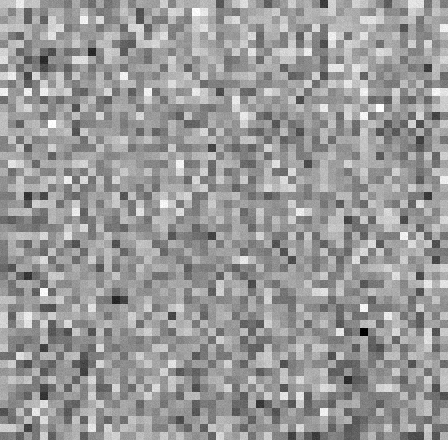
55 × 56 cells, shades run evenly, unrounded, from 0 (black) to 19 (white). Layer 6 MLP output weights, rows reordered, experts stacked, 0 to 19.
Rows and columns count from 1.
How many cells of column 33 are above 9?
45
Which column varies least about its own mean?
29
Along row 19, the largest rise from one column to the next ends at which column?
28
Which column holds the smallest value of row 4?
51
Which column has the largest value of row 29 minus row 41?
43
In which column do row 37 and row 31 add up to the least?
15
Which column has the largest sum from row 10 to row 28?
46
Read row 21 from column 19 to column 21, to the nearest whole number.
10 10 9
